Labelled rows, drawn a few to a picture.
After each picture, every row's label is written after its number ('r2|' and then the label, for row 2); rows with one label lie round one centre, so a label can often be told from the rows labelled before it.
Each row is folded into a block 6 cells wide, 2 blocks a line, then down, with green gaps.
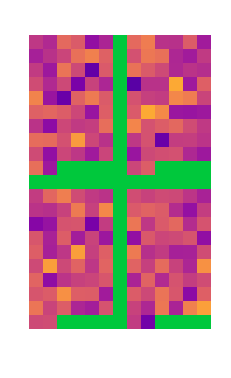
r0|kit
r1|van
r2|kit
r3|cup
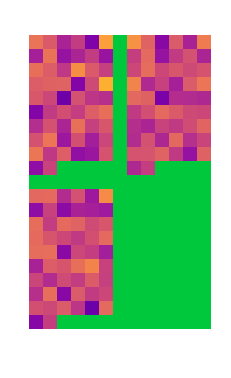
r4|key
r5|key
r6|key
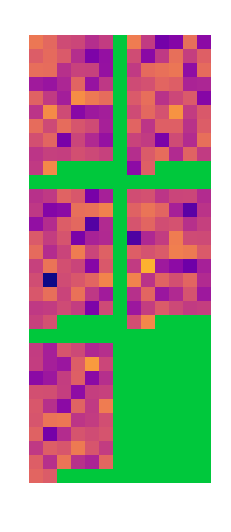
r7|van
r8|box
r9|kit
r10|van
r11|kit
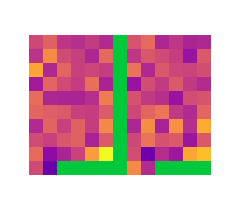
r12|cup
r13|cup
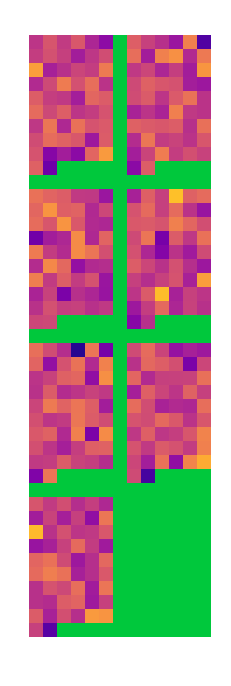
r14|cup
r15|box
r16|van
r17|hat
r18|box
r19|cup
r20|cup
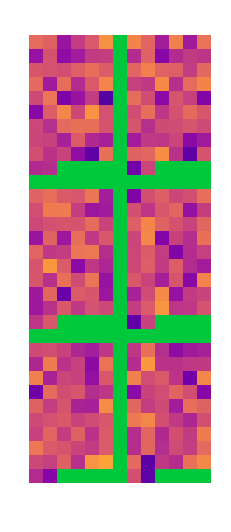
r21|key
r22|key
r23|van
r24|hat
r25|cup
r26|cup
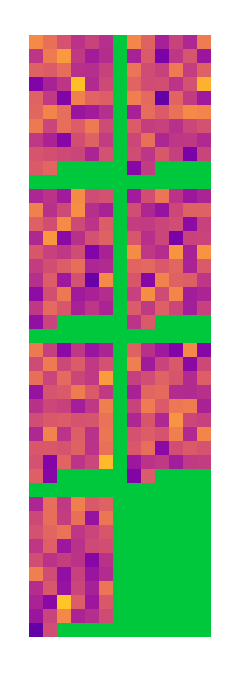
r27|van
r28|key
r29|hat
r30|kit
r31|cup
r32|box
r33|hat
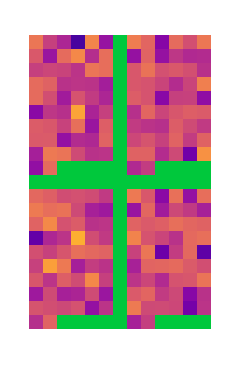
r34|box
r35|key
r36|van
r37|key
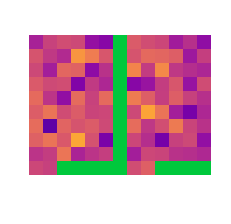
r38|kit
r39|van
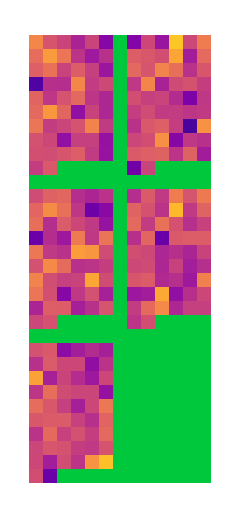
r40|van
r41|hat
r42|van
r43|hat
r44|cup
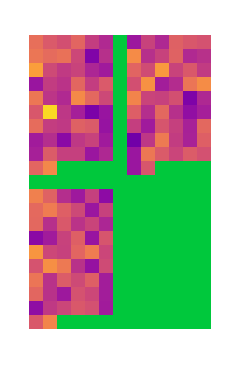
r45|van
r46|hat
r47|van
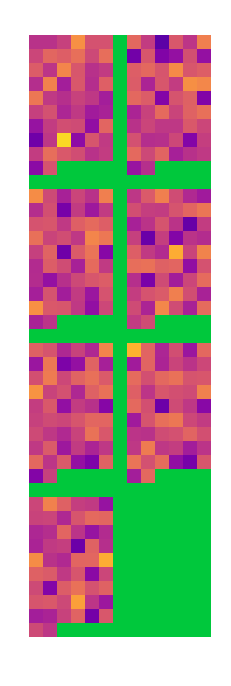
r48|hat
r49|key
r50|key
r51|kit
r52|key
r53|key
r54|kit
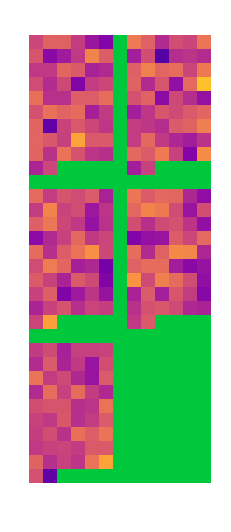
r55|kit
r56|key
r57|van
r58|van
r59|cup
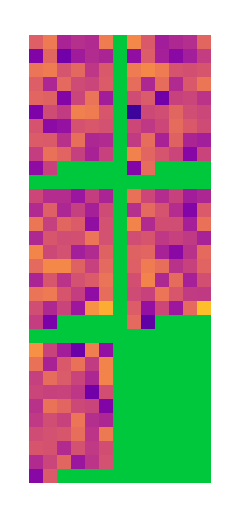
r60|key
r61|key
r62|cup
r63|cup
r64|box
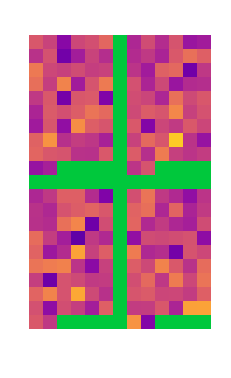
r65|key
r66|kit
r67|kit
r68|cup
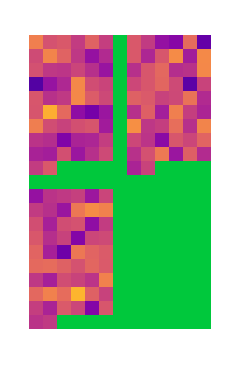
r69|van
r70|box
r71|kit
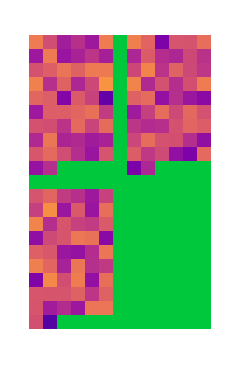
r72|key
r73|key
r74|cup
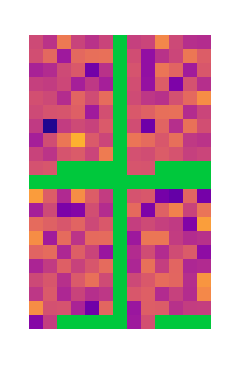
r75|kit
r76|kit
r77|key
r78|box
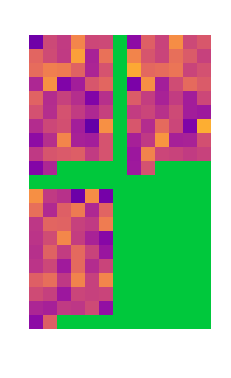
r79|hat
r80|hat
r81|box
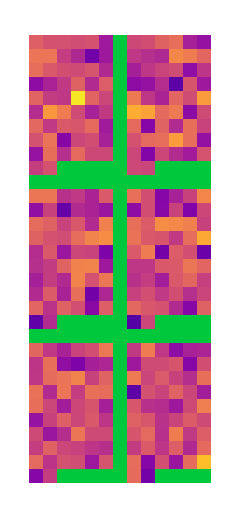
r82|van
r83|kit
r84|key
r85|key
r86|key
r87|cup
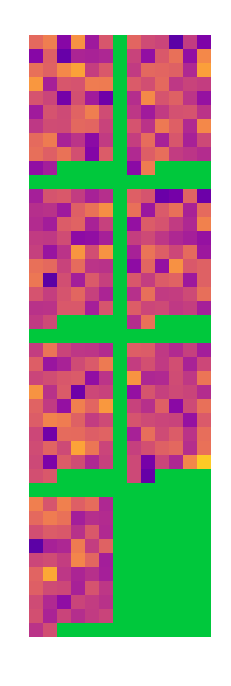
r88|key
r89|box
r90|kit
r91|box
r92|kit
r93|cup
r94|van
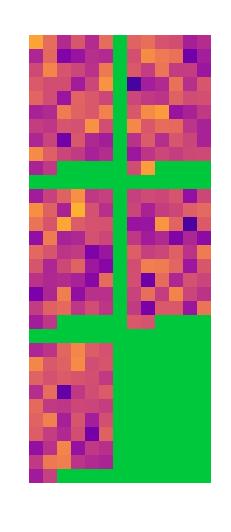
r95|key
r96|van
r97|hat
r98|kit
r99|hat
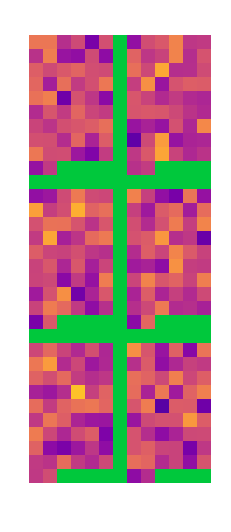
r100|key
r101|hat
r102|hat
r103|box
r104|van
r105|key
